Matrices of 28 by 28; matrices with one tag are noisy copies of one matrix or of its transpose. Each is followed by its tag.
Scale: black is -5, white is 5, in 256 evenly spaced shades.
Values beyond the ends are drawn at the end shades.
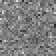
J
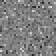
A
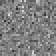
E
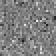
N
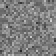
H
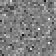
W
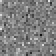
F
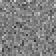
F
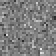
N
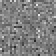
F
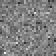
H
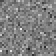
A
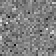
E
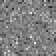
H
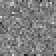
J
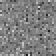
F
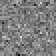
N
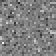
E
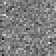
W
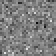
H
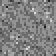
H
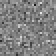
N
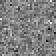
A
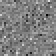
F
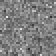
A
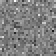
F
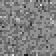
J
